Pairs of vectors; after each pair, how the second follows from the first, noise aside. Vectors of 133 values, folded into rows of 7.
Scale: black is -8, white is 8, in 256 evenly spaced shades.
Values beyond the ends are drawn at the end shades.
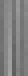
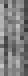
wrapped around, negated, scaled up.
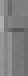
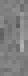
wrapped around, partly zeroed.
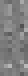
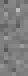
reversed, partly zeroed.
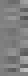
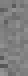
reversed, partly zeroed.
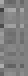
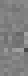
reversed, partly zeroed.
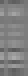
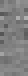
wrapped around, partly zeroed.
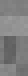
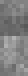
negated.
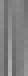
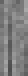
negated.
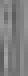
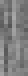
negated.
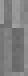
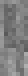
reversed.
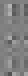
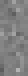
reversed, partly zeroed.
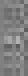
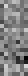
wrapped around, negated, scaled up.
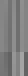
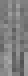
negated.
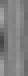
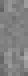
reversed, partly zeroed.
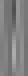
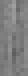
negated, shrunk.
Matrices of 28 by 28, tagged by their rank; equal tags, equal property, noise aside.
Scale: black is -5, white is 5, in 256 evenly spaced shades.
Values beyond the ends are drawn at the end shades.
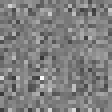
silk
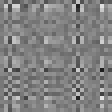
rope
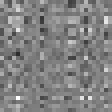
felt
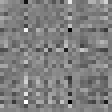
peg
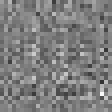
silk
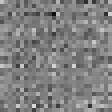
silk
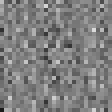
silk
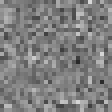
silk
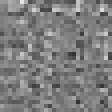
felt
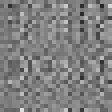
felt
